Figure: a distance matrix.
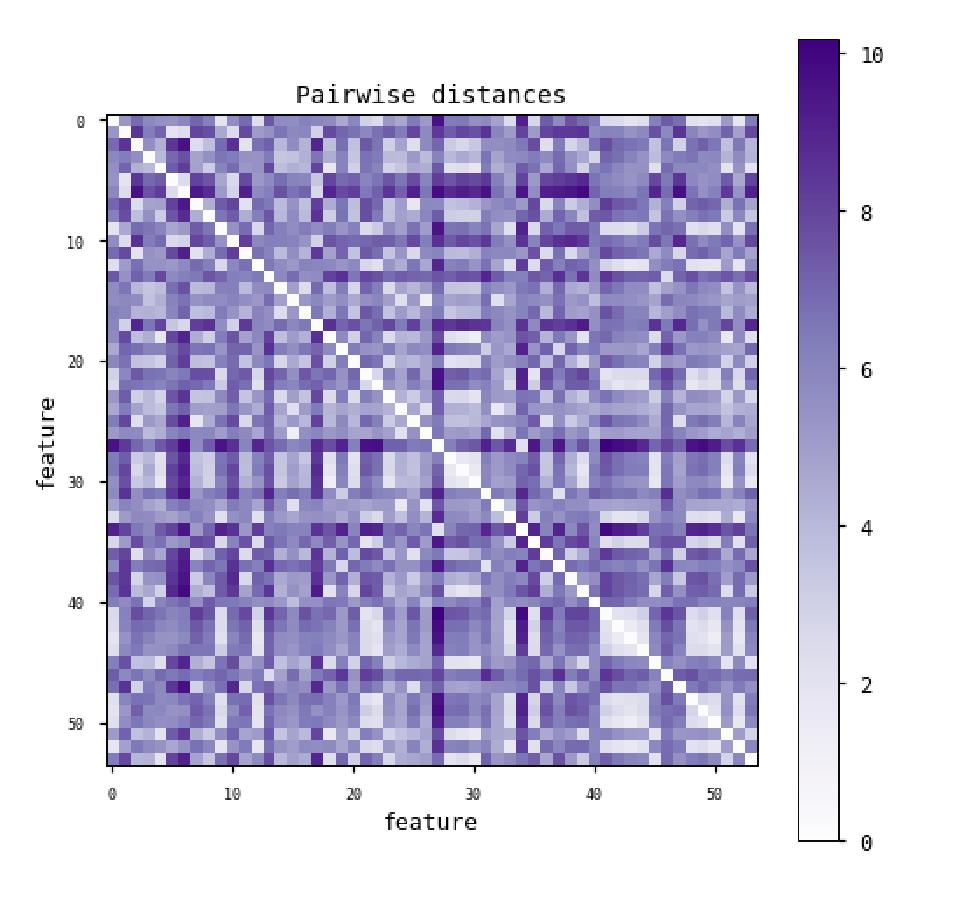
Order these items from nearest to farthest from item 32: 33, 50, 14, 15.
15, 33, 50, 14
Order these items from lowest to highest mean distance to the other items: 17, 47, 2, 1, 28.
28, 2, 47, 1, 17
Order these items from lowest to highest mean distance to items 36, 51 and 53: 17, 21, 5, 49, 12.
12, 49, 21, 5, 17
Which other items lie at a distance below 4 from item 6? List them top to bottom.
1, 5, 10, 17
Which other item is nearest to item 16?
14
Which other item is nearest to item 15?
26
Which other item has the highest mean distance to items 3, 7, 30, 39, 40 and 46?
6
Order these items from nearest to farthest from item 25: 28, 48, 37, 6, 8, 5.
28, 8, 37, 48, 5, 6
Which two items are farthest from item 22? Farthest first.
27, 34
